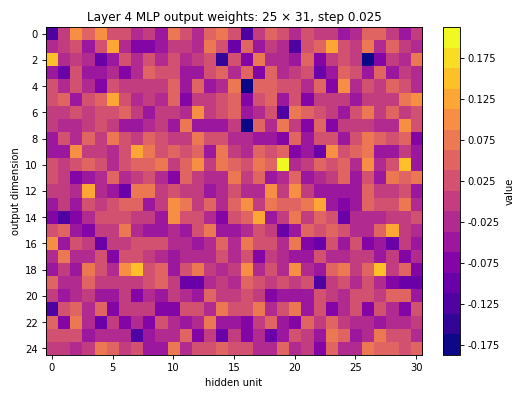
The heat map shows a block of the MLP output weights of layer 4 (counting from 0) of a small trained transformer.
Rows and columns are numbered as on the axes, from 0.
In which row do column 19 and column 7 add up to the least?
23
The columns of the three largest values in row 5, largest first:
5, 30, 29
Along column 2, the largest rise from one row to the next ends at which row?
9
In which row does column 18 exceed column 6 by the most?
12
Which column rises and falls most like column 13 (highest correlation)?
21
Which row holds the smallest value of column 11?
19
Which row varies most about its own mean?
2
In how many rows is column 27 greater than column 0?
10
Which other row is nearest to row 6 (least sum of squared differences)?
8
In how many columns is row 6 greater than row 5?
13
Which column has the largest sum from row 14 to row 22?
16
